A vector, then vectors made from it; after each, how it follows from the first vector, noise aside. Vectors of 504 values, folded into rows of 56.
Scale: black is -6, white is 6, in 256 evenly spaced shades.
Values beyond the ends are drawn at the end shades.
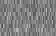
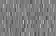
wrapped around, partly zeroed.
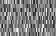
scaled up.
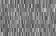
wrapped around.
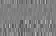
reversed, partly zeroed.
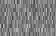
copied.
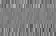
wrapped around, partly zeroed.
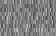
copied.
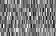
scaled up.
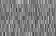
wrapped around.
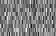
scaled up.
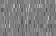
reversed, partly zeroed.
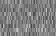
copied.
